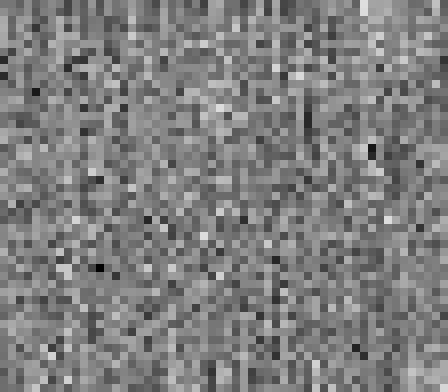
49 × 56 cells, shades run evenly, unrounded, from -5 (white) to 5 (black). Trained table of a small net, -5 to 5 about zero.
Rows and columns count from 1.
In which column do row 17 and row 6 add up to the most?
39
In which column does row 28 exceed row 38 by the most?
44
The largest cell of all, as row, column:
34, 13
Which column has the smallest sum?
28
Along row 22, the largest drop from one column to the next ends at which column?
12
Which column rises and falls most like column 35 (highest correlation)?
8
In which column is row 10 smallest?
38
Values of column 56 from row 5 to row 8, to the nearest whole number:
1 1 0 3
